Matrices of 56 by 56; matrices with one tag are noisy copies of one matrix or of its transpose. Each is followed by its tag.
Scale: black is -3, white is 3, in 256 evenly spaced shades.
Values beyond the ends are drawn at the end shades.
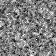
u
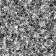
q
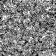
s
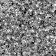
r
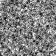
u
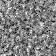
r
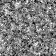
s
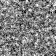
r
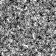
u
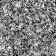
s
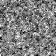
u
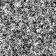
s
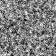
r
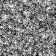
s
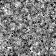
s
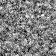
q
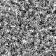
r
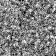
r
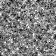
u
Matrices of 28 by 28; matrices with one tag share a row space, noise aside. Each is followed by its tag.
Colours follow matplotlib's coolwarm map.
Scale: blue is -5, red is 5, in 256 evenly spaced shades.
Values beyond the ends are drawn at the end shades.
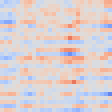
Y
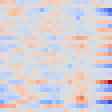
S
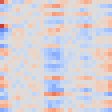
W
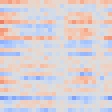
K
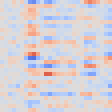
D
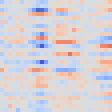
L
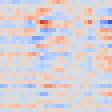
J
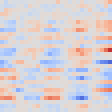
S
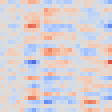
D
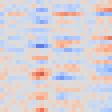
L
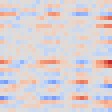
S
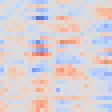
L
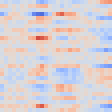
L
